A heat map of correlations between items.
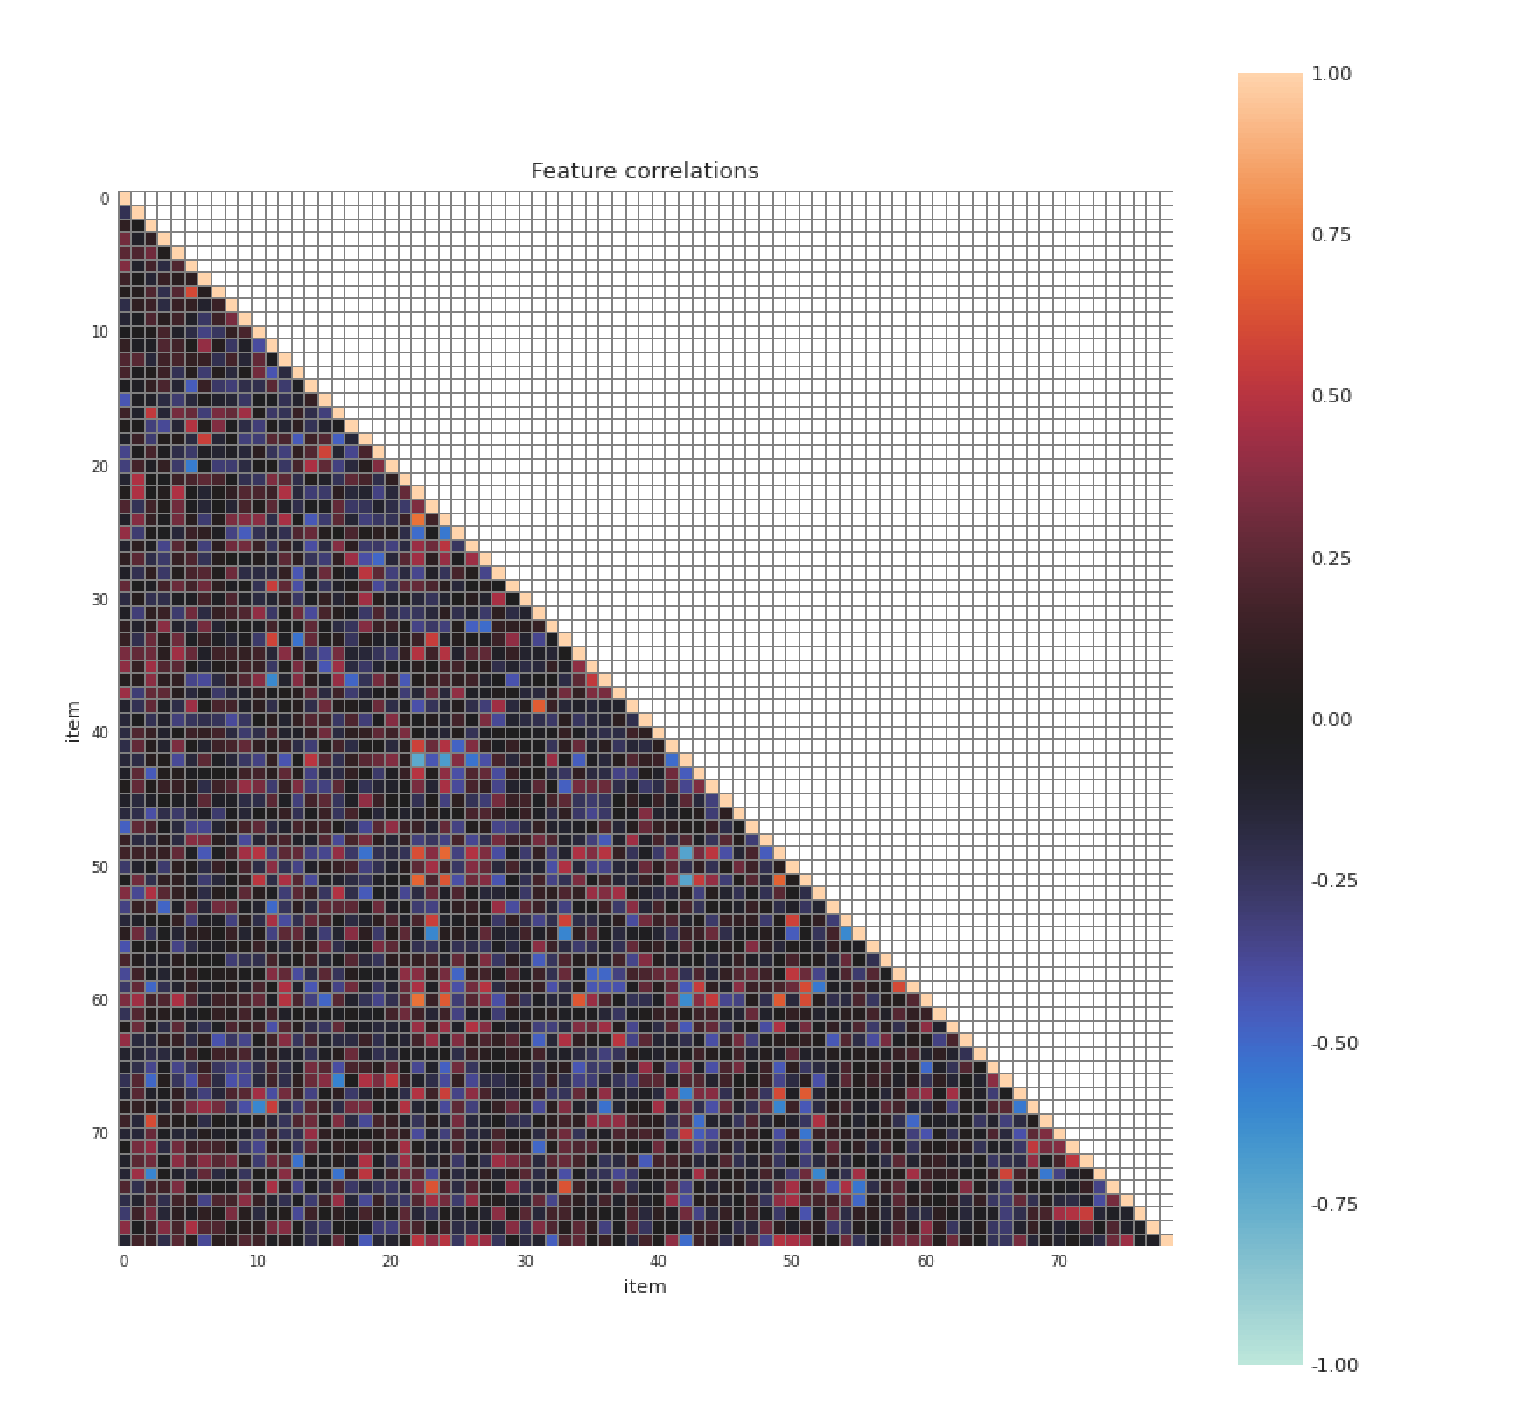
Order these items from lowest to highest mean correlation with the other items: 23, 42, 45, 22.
42, 45, 23, 22
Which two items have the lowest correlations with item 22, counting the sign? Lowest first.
42, 25
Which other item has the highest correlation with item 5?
7
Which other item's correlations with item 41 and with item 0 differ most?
25
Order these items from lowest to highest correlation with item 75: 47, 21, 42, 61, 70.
42, 21, 70, 61, 47
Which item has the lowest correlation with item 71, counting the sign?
31
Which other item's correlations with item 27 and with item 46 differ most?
60
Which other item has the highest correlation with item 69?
2
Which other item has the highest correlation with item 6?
18
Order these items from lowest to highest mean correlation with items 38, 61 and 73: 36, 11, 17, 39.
36, 39, 11, 17
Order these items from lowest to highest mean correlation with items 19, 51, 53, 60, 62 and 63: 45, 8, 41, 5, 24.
45, 5, 8, 41, 24
